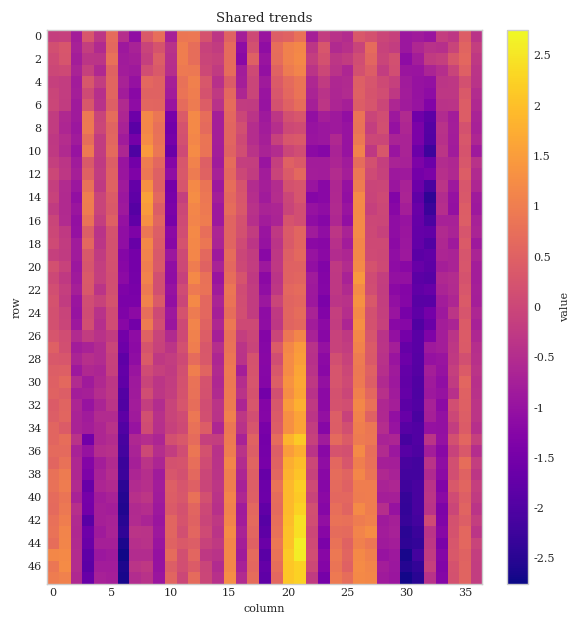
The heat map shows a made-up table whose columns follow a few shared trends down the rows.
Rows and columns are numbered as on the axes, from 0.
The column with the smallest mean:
31
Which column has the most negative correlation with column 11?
26
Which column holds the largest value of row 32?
21
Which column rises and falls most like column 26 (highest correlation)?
16
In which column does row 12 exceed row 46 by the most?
3
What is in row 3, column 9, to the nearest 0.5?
0.5
